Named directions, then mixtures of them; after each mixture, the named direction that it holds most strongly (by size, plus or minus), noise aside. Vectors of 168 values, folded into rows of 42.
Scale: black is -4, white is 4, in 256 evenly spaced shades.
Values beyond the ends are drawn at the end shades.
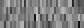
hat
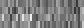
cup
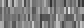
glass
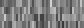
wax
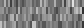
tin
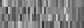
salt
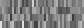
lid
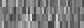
salt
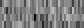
wax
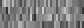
salt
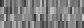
wax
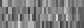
salt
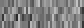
cup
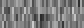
wax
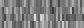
wax
